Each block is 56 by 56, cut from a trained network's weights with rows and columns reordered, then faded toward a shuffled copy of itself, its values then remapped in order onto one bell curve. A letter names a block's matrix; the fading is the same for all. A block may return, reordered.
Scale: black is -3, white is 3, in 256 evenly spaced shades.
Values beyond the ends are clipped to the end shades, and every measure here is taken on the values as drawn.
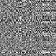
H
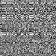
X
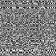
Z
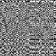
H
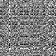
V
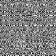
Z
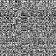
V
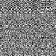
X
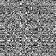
V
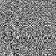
H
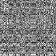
V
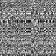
X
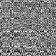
H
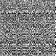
V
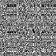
V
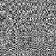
H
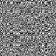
H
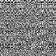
V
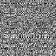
X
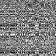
X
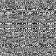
Z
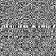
H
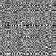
H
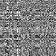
V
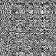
V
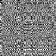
H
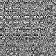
X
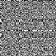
H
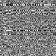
Z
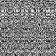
X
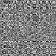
H
